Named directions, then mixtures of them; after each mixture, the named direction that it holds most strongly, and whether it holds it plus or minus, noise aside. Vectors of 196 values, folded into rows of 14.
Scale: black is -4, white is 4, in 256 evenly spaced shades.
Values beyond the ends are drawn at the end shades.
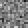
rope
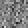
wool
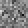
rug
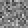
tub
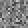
wool, plus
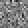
tub, minus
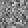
wool, minus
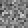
rug, minus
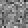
rope, plus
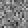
tub, minus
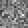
rug, minus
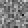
rope, minus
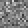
tub, minus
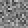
tub, plus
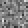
rope, minus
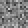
tub, plus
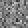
wool, minus
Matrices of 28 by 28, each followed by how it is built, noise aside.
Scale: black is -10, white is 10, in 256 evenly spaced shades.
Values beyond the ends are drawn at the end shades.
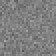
noise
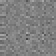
low rank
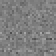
uneven rows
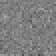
low rank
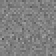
repeating columns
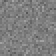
noise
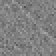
Toeplitz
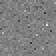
sparse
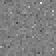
sparse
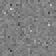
sparse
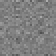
low rank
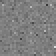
sparse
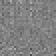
low rank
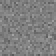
repeating columns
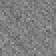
Toeplitz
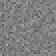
noise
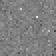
sparse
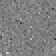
sparse
